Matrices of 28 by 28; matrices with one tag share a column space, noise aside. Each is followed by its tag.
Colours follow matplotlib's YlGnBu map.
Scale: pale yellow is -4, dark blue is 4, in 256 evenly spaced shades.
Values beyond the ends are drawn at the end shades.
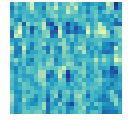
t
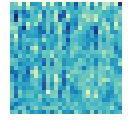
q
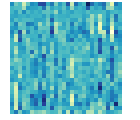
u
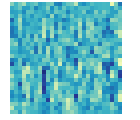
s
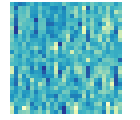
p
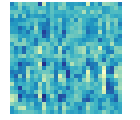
s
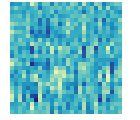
s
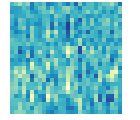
s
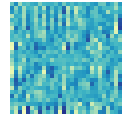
p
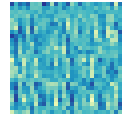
u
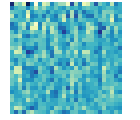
q
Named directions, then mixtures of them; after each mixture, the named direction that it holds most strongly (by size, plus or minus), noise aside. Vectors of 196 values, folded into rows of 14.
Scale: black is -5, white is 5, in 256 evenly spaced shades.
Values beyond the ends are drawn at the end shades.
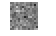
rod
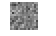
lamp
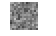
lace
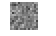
lamp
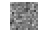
lace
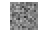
rod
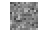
lace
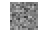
rod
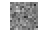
rod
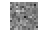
rod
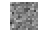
lace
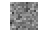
lace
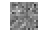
lamp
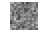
lace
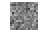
lamp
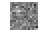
rod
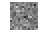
rod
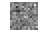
rod
